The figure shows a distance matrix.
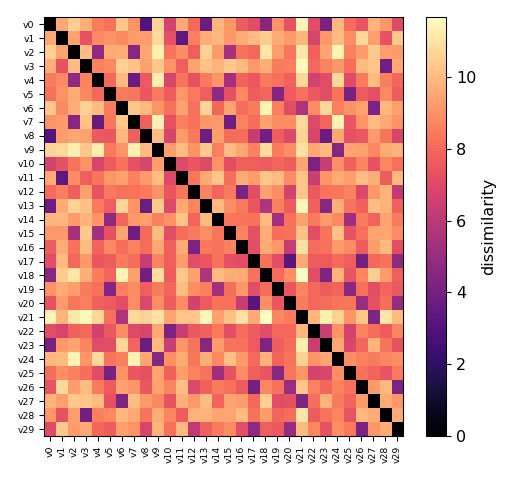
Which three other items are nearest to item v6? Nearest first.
v27, v21, v20
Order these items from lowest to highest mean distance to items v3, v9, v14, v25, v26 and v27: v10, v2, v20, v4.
v20, v10, v4, v2
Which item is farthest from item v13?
v21
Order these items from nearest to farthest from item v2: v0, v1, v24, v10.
v10, v1, v0, v24
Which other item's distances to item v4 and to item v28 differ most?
v7
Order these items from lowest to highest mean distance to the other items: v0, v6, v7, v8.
v8, v0, v7, v6
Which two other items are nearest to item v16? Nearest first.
v12, v20
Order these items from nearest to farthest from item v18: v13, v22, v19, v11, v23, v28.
v23, v13, v22, v19, v28, v11
